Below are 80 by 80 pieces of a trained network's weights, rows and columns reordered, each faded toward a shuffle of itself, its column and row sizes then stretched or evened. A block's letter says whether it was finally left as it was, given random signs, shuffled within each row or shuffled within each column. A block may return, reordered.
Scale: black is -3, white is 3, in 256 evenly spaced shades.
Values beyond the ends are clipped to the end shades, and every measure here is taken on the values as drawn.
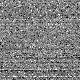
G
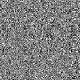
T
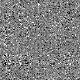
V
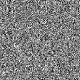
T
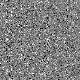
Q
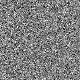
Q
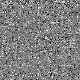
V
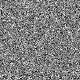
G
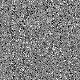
Q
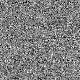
G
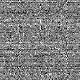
T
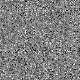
V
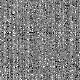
T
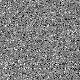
G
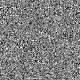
G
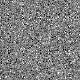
V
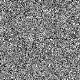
V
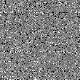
V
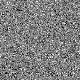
G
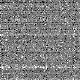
T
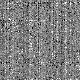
T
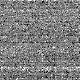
T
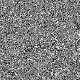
V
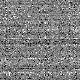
T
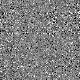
V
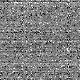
T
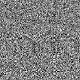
T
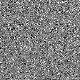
G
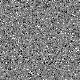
G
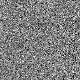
Q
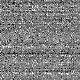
T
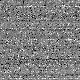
G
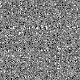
V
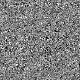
V
